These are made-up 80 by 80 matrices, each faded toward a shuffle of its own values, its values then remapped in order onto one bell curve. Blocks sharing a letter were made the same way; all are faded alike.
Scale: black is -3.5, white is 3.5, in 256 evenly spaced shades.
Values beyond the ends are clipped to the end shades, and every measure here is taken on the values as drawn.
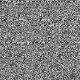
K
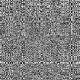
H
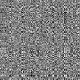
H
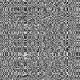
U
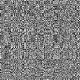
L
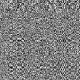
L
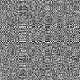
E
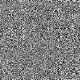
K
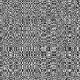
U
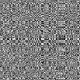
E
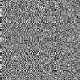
H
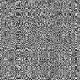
H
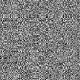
L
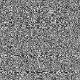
K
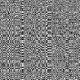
U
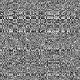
E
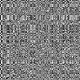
U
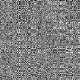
H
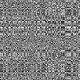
E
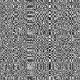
U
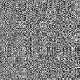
L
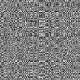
E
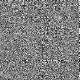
K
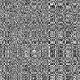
U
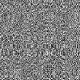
L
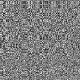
L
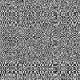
E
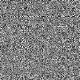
K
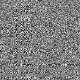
K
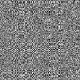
H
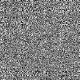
K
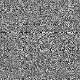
K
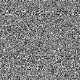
K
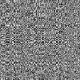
H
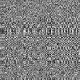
E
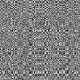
U
